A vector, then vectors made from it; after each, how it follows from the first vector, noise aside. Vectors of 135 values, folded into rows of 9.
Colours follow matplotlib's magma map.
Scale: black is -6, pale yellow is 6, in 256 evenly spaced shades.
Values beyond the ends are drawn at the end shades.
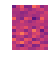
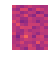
reversed, negated, shrunk.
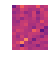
partly zeroed.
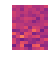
wrapped around, partly zeroed.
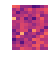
sign-scrambled.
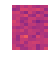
reversed, negated, shrunk.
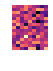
reversed, negated, scaled up.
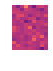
wrapped around, partly zeroed.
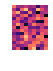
reversed, negated, scaled up.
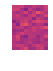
reversed, shrunk.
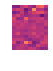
wrapped around, negated, partly zeroed.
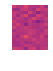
reversed, negated, shrunk.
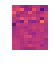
wrapped around, partly zeroed.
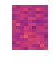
reversed, negated, shrunk.
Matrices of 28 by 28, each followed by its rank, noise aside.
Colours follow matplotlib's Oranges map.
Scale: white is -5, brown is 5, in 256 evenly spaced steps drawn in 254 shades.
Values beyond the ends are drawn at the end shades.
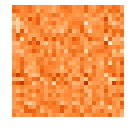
four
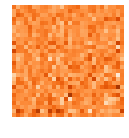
four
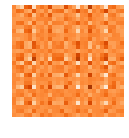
one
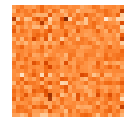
four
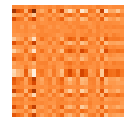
one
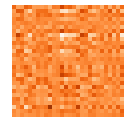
three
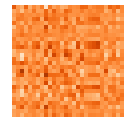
three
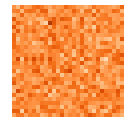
six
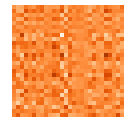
three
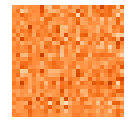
four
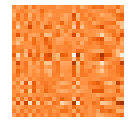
two
